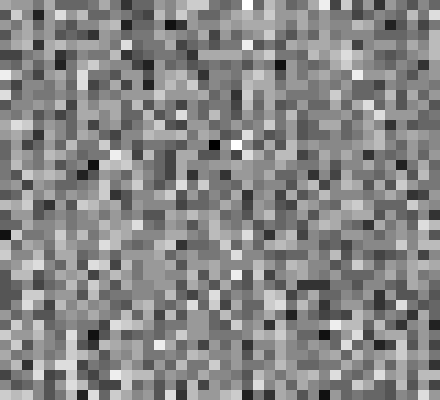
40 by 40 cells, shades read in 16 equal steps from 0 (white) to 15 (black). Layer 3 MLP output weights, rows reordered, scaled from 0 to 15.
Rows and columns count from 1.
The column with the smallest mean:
3
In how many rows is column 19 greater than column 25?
24
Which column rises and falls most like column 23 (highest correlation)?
5
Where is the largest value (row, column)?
15, 20
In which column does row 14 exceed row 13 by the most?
25
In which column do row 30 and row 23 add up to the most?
18
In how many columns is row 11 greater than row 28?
22
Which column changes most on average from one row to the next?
17
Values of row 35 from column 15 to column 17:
1 5 9
